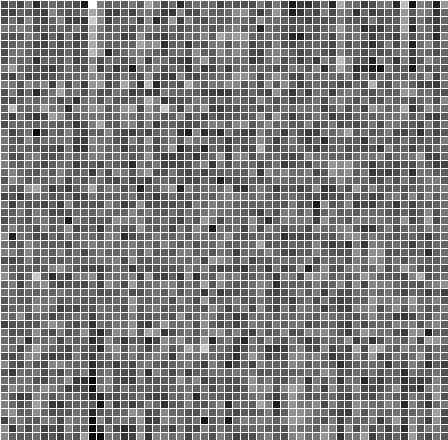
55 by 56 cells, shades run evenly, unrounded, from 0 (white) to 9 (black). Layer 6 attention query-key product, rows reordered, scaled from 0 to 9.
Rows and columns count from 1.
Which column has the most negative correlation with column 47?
44
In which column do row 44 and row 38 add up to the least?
26
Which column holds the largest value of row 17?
5
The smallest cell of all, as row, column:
1, 12
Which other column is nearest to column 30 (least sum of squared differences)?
31
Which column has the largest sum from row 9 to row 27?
23
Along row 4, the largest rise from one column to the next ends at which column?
52
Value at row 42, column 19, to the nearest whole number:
3
